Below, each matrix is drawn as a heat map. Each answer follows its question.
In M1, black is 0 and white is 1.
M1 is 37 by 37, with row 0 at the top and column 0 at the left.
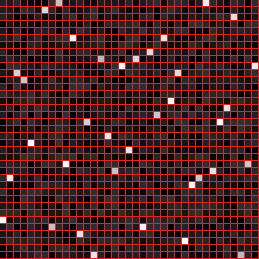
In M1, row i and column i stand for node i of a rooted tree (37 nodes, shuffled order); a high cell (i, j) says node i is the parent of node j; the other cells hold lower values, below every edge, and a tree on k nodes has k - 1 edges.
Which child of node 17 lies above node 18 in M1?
31
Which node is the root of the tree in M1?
5
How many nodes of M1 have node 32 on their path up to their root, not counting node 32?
5
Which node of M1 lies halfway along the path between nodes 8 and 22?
24
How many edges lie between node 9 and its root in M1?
2
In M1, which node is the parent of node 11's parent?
2
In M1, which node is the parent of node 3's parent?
33
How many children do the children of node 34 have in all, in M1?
1
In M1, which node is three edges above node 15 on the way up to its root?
0
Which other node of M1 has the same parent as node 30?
16
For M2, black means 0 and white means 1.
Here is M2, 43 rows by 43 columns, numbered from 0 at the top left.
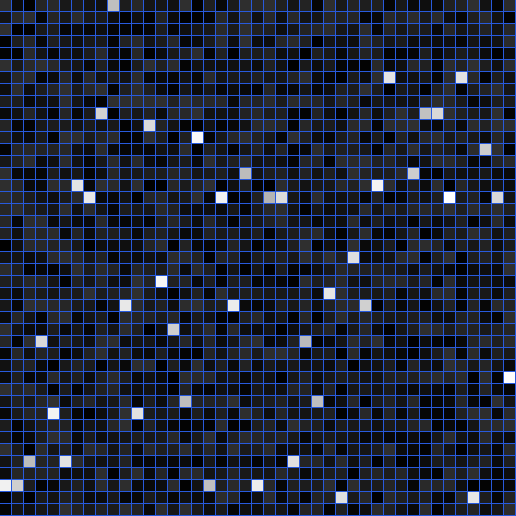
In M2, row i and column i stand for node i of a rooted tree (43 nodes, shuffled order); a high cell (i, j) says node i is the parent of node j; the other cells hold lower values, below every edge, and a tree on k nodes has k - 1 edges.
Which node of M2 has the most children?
16
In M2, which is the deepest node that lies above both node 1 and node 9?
40
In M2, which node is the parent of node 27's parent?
38
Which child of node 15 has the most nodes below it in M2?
6
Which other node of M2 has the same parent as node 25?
3
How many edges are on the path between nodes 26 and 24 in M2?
5
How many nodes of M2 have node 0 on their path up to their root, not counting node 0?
4
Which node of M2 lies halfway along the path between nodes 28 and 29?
12
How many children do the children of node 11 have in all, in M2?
6
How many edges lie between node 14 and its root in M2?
6
